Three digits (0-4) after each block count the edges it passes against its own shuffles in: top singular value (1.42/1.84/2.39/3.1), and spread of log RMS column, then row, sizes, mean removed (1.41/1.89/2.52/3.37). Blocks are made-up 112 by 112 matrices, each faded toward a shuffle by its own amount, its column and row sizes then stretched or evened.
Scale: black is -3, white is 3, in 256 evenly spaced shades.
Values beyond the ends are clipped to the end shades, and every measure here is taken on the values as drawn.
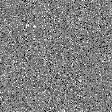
1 2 0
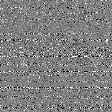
2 0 4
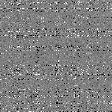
1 3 4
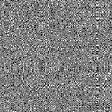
3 2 2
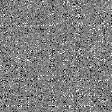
0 3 2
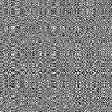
4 3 3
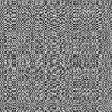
4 3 3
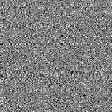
3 0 2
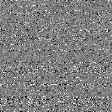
0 0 4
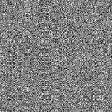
3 1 1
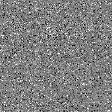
0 1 2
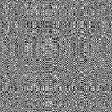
4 3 1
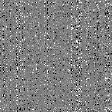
1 4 2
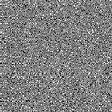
3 0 2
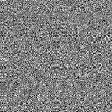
3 0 2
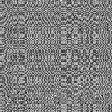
4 1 1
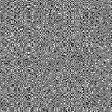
4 3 0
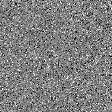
0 1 0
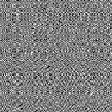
4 1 3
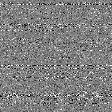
2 0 4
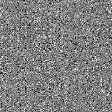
2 2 1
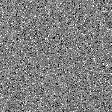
0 1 0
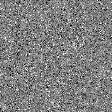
0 2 0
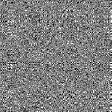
3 2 3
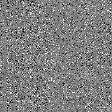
0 3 1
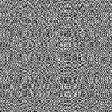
4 2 0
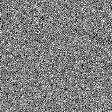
0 2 0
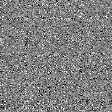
1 1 3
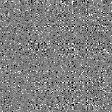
3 2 3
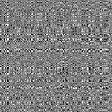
4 3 4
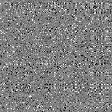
3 0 2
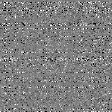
0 3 4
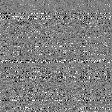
2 2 4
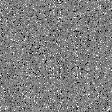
1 2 1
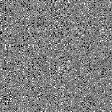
2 3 1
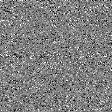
1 0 3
